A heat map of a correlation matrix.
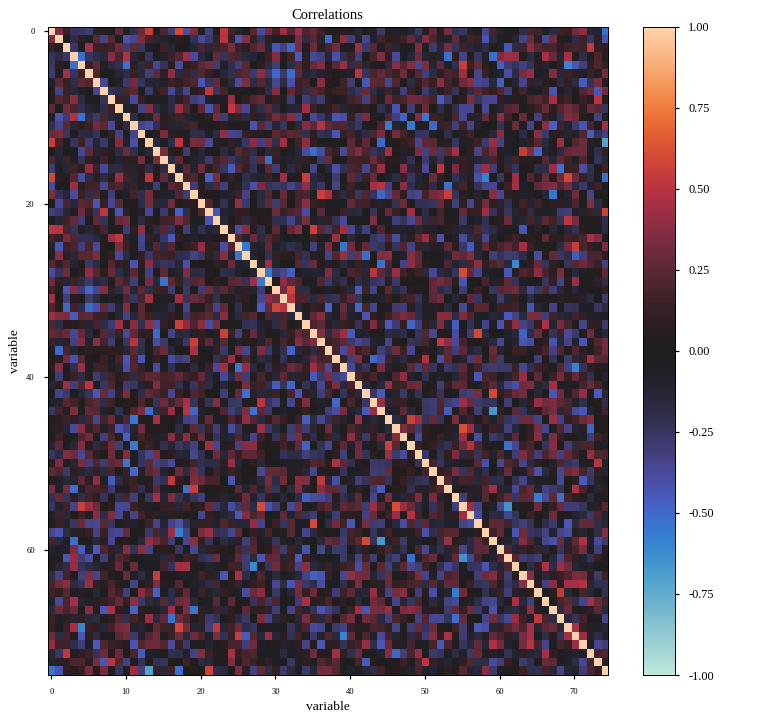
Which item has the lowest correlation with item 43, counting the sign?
38
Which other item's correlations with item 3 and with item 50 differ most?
10
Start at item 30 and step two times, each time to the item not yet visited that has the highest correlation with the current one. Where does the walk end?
31
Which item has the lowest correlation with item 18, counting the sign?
53
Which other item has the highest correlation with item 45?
48
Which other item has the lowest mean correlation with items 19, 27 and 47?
44
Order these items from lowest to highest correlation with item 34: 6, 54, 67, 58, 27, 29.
54, 58, 27, 67, 29, 6
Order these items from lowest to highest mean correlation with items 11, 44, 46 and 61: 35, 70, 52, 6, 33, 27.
27, 70, 33, 35, 52, 6
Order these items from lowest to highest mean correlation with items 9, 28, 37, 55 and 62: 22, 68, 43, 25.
22, 25, 43, 68
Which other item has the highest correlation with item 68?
65
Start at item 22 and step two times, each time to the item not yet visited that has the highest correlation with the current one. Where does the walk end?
17
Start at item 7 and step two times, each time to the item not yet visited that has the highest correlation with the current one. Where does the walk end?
74
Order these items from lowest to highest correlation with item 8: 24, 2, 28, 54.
54, 2, 28, 24
